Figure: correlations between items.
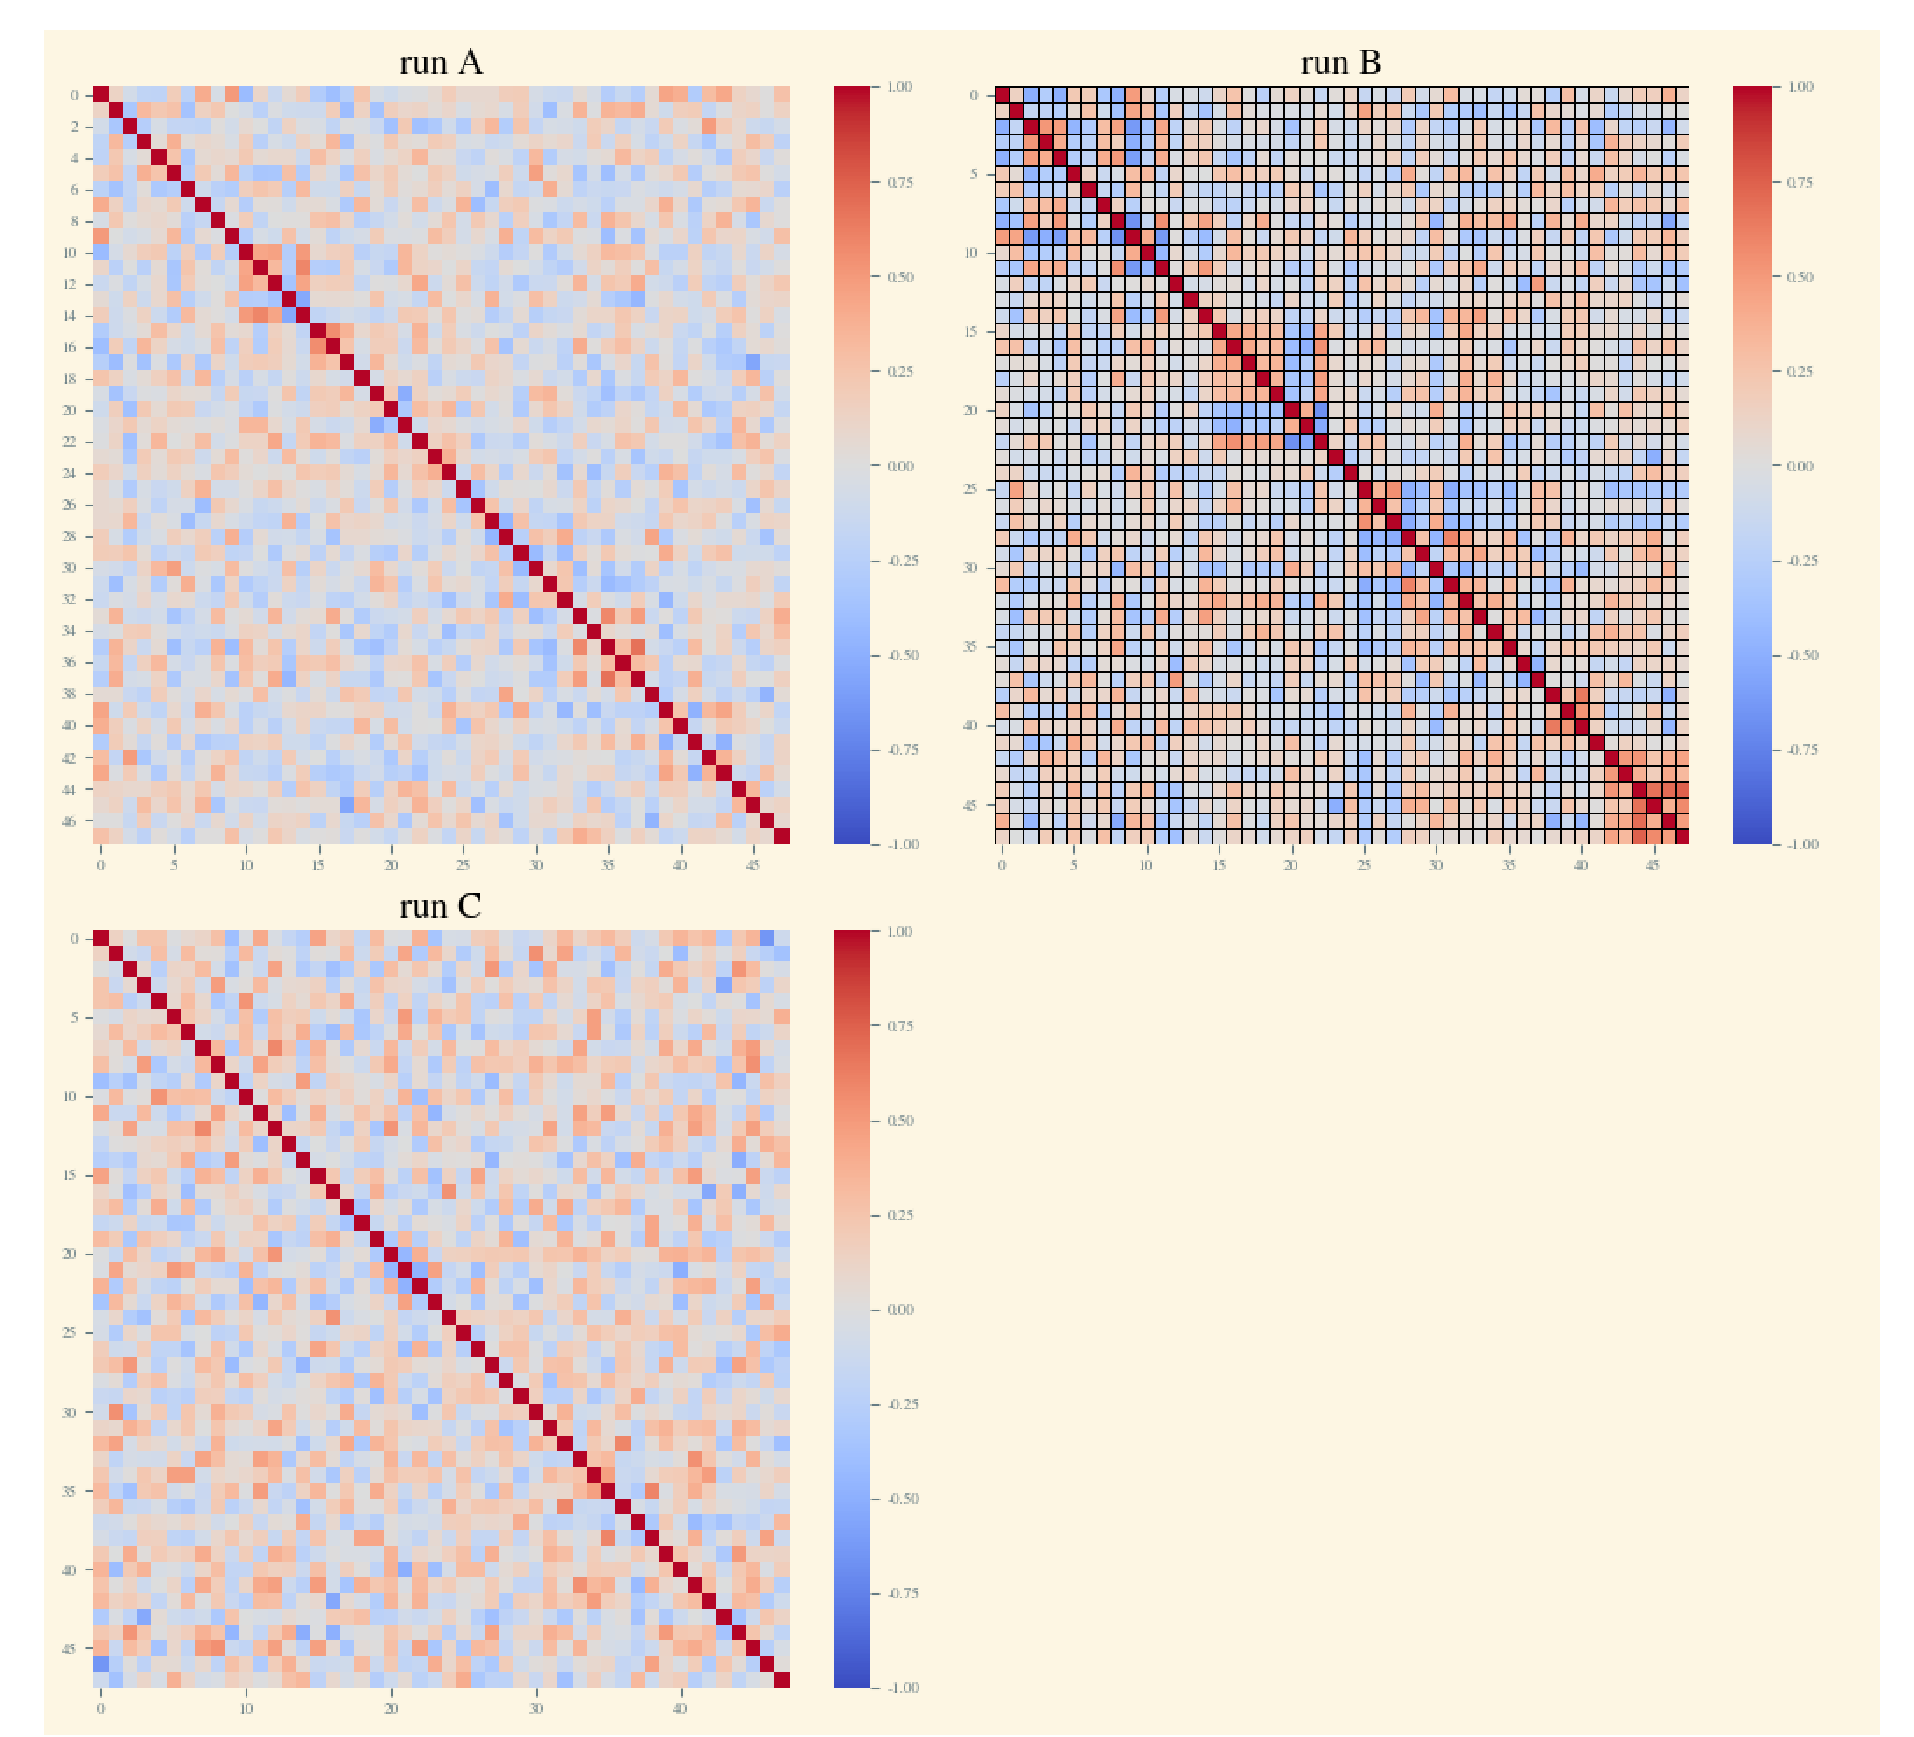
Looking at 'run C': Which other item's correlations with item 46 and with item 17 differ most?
0
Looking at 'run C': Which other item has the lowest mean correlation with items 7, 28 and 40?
21
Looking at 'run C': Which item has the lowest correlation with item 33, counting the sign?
13
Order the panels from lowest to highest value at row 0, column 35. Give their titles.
run A, run B, run C
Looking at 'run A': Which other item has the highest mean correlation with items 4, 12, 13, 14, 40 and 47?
22
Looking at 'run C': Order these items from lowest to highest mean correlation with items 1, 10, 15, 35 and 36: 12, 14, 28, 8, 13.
14, 13, 12, 8, 28
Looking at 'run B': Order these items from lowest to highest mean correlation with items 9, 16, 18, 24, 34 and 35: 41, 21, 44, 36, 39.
21, 36, 39, 41, 44
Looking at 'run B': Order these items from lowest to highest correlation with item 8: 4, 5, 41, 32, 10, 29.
10, 5, 41, 29, 32, 4
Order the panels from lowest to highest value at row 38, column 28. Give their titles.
run B, run C, run A
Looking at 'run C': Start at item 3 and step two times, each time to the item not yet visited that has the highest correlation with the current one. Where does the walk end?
45
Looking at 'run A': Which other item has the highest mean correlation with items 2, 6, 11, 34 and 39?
14
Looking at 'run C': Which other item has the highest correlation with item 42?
34
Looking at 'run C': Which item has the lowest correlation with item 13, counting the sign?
11
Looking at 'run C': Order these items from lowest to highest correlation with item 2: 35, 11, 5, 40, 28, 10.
35, 28, 11, 10, 5, 40
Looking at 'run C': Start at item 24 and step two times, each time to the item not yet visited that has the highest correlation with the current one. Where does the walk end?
19
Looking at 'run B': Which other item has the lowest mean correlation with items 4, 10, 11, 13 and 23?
9
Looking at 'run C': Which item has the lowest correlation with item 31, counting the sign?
28
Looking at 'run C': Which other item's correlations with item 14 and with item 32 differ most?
36
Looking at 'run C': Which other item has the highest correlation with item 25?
47
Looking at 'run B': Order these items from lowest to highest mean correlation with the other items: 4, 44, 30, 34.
30, 4, 34, 44
